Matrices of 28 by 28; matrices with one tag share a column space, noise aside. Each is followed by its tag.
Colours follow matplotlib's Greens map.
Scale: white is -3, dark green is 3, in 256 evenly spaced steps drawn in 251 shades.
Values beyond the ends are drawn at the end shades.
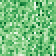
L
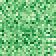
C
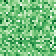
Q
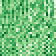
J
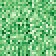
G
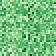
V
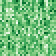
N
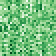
J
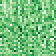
J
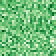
Q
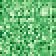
G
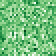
V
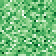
Q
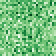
V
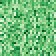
G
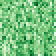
L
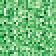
G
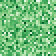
C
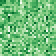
J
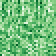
J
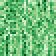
N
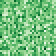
G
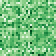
V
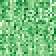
N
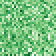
V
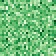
C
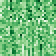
N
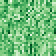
N
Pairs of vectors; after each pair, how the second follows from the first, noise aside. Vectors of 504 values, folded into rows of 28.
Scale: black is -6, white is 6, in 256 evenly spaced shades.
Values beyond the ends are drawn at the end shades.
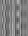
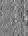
wrapped around, negated, partly zeroed.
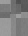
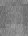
wrapped around, negated, shrunk.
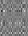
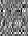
scaled up.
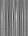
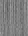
wrapped around, negated, shrunk.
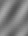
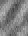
copied.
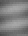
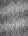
copied.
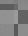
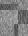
copied.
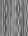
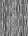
copied.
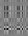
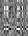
negated, scaled up.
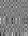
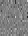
reversed, negated, partly zeroed.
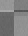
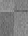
shrunk.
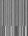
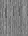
wrapped around, negated, shrunk.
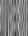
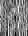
scaled up.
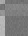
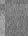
shrunk.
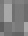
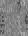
wrapped around, negated, partly zeroed.
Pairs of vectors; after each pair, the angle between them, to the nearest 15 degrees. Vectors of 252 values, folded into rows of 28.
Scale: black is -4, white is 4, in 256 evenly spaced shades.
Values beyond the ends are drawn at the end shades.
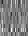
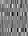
120 degrees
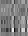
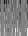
90 degrees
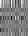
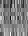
120 degrees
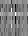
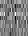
45 degrees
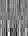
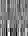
15 degrees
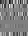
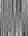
90 degrees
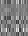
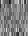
45 degrees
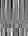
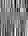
75 degrees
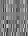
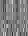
30 degrees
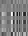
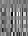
150 degrees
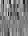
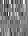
150 degrees
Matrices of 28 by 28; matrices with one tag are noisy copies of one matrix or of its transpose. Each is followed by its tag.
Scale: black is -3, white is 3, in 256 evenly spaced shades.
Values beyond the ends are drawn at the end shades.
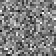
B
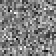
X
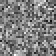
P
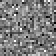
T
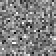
T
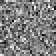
B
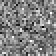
T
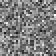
P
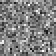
X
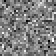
P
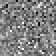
P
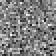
P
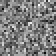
P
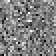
T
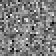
X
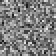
T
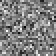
T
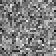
X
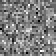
X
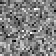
X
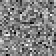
B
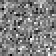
X
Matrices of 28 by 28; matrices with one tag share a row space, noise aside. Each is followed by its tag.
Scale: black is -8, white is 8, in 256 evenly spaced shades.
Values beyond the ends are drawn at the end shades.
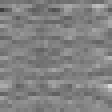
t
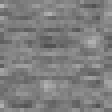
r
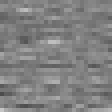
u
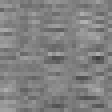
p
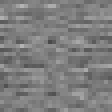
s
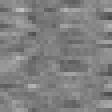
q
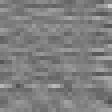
t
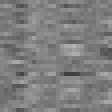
q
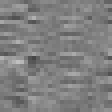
q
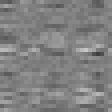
p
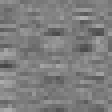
p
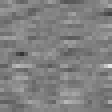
q
